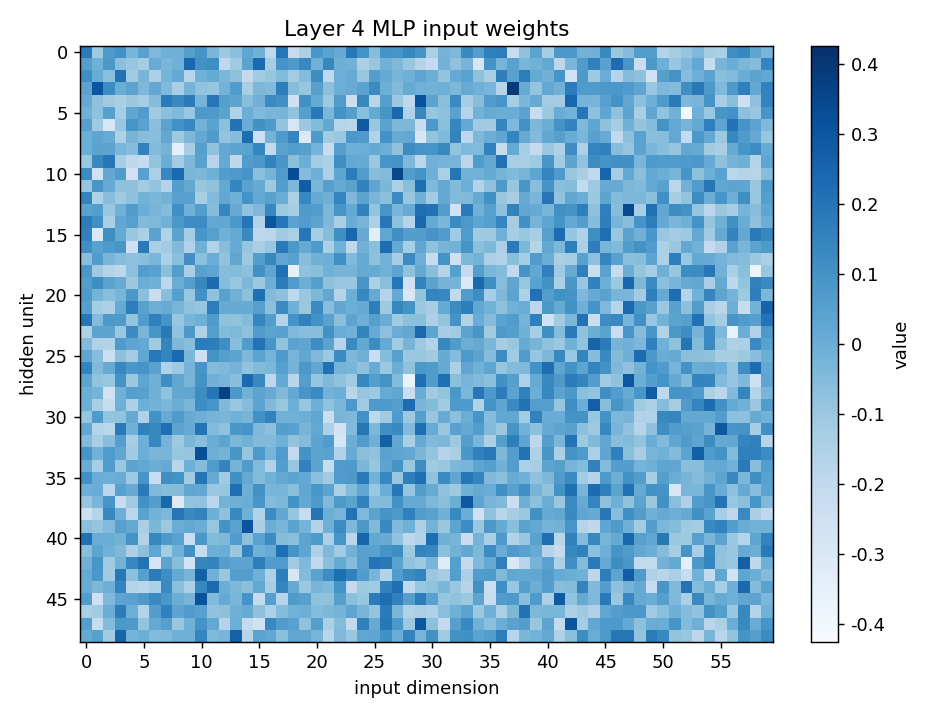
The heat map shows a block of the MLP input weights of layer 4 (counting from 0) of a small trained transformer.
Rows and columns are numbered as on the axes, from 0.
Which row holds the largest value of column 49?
28
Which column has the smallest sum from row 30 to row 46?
31
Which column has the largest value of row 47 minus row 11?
42
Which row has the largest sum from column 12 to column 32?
10
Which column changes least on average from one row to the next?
12
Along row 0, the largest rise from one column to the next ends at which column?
17
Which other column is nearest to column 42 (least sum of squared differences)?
24
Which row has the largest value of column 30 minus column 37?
40
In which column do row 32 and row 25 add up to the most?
6
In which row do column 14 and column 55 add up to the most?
39
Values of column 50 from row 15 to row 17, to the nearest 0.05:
-0.1 -0.15 -0.15
